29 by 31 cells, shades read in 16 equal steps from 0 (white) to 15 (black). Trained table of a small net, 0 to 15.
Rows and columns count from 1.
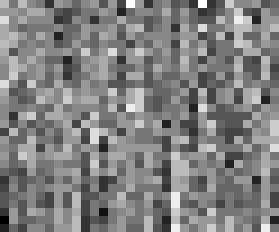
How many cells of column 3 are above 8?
13
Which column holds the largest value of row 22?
19
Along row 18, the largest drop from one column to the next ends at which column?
11
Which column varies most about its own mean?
1
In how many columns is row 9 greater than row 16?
13
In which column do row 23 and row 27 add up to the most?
12
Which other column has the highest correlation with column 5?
25
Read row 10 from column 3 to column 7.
8 7 6 9 7
